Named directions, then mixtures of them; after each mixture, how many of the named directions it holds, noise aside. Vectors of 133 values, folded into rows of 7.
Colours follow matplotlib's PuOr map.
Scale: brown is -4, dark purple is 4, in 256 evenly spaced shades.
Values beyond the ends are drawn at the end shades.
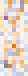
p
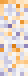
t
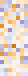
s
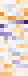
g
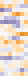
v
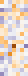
three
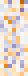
one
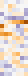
one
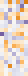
three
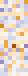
three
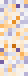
three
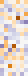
four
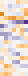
one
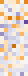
four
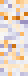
three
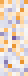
four
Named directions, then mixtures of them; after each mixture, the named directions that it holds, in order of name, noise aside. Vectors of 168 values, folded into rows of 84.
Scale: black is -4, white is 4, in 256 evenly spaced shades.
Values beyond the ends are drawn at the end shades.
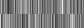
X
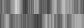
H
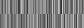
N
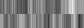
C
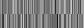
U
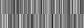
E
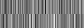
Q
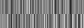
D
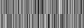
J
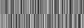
D, J.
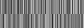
E, Q, U.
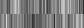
H, Q.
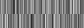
E.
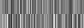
D, E.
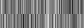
C, E, Q.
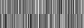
J.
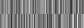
D, N, Q.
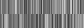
E, H, U.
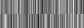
H, J, N.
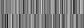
E.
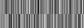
D, J.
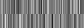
E.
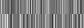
D, E, X.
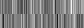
C, Q, U.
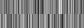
J.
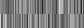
J, X.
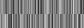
D, E, J.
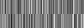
D, E, N.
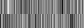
X.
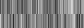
C, U, X.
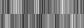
H, X.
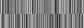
D, U, X.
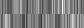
H, N, X.
